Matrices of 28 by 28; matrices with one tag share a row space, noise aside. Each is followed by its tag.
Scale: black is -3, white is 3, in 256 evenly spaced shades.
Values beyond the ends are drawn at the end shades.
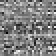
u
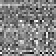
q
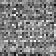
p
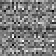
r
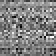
p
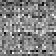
r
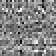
r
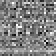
p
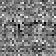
r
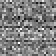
r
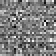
p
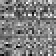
u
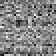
u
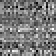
q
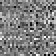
q
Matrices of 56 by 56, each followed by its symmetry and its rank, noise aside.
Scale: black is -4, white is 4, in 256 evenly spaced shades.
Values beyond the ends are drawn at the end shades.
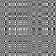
no symmetry, rank one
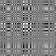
symmetric, rank one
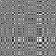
symmetric, rank one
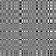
no symmetry, rank one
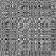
symmetric, rank three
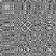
symmetric, rank three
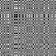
symmetric, rank one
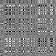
no symmetry, rank two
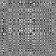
symmetric, rank two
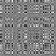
symmetric, rank two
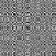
symmetric, rank two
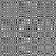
symmetric, rank two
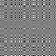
no symmetry, rank one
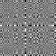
antisymmetric, rank two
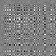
no symmetry, rank two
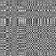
no symmetry, rank two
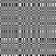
no symmetry, rank one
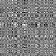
no symmetry, rank three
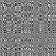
antisymmetric, rank two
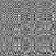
no symmetry, rank three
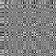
no symmetry, rank two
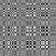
symmetric, rank one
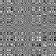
no symmetry, rank three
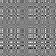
no symmetry, rank two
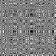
no symmetry, rank three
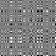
antisymmetric, rank two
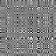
no symmetry, rank three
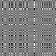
no symmetry, rank one
